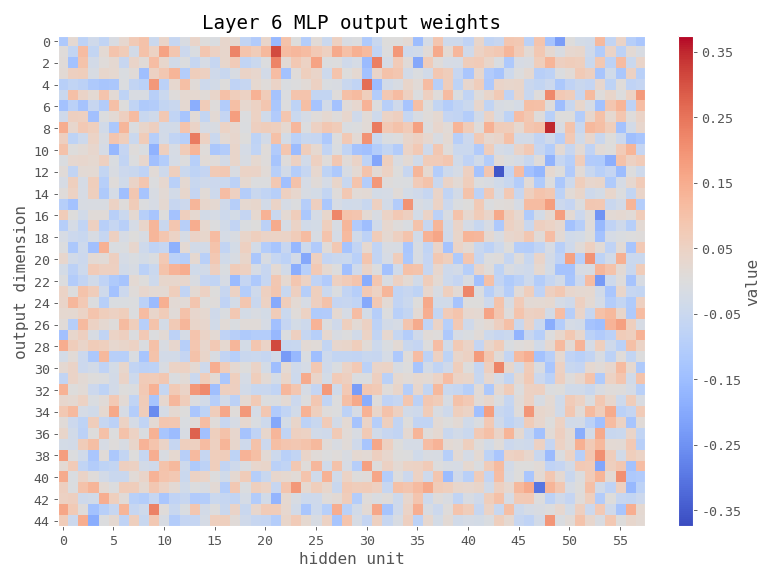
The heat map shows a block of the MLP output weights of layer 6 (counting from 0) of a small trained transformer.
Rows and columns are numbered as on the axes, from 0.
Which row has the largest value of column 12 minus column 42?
4
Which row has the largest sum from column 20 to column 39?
1
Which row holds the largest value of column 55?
40
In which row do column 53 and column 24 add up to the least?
16
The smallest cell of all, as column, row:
43, 12
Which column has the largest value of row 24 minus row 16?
53
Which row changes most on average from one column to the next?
34
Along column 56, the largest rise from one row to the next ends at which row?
10
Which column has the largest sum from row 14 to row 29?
13
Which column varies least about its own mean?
7
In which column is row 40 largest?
55
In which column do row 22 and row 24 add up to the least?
30
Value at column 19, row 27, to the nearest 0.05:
-0.1
